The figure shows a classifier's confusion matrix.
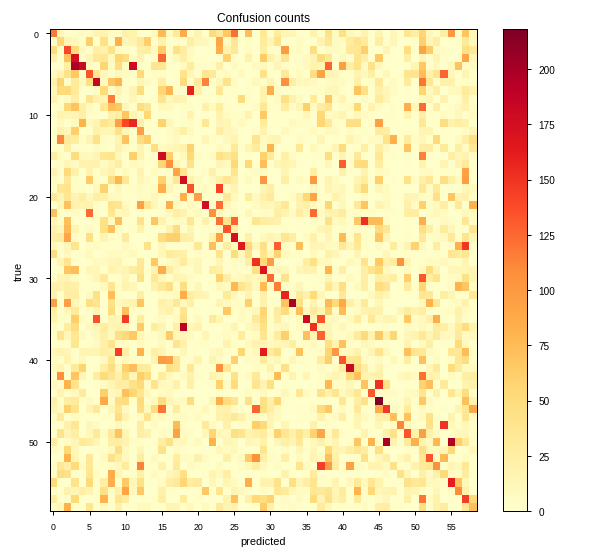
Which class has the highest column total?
51
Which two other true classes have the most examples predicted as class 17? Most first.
49, 48
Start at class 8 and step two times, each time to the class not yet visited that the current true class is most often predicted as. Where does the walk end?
40
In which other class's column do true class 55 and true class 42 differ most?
1
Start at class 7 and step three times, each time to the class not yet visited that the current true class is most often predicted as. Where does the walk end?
43
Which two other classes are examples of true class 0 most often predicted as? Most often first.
25, 55
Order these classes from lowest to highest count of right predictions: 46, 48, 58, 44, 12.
58, 12, 48, 44, 46
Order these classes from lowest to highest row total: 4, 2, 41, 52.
52, 41, 2, 4
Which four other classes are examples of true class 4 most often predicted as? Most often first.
3, 11, 38, 40
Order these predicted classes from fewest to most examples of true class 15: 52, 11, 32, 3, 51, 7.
52, 32, 7, 3, 11, 51
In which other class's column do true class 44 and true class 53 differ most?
37
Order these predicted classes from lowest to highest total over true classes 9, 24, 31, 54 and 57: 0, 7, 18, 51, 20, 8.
20, 0, 18, 7, 8, 51
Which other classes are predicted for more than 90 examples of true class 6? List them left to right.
21, 32, 51
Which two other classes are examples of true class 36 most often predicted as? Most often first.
18, 12
